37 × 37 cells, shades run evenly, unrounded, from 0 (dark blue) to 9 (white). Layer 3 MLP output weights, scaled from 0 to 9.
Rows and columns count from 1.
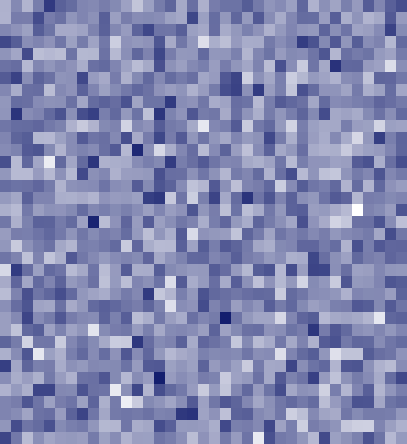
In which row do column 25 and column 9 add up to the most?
28
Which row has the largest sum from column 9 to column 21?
4
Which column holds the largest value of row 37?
24
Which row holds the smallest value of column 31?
6
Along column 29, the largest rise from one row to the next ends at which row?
29
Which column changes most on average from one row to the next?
13
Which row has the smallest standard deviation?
9
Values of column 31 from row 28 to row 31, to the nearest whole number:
2 2 8 6
